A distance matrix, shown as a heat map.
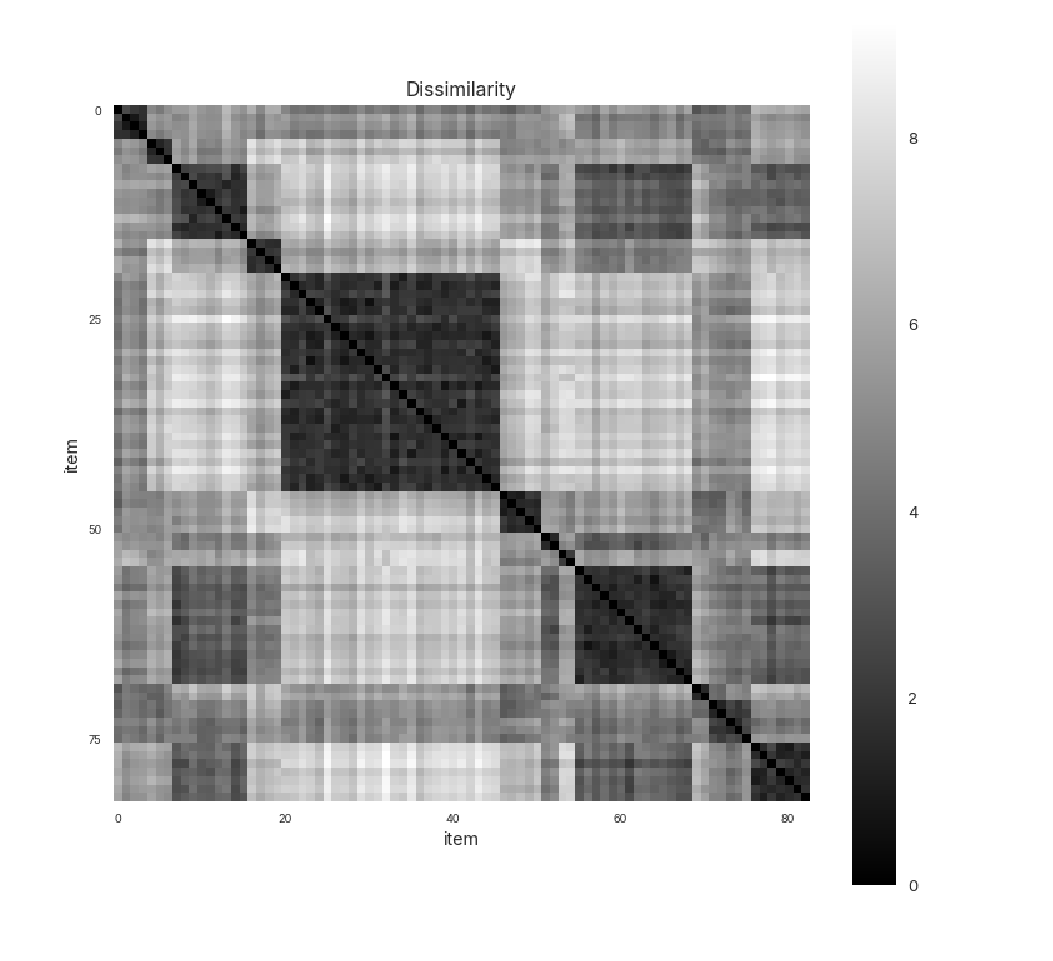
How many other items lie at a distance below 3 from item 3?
3
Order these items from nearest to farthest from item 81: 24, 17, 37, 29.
17, 24, 37, 29
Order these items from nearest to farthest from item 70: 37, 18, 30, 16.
30, 37, 18, 16
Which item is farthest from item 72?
16
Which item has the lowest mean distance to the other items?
57
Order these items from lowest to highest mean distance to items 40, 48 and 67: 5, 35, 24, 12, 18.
24, 12, 5, 35, 18
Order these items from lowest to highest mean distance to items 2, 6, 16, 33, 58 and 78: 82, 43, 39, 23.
82, 23, 39, 43
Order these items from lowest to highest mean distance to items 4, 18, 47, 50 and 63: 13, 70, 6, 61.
70, 61, 6, 13
